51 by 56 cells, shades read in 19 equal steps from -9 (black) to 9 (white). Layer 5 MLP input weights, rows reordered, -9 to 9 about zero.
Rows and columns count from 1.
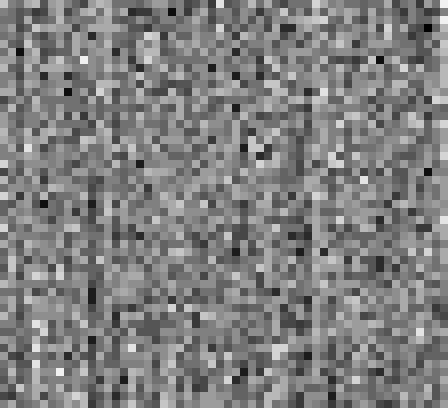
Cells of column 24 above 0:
21
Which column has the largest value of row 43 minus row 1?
53
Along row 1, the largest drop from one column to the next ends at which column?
29
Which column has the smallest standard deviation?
14
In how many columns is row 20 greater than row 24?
25
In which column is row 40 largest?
26
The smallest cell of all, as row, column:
4, 54
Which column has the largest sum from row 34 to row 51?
5
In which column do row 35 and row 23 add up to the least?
13
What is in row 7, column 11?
-2
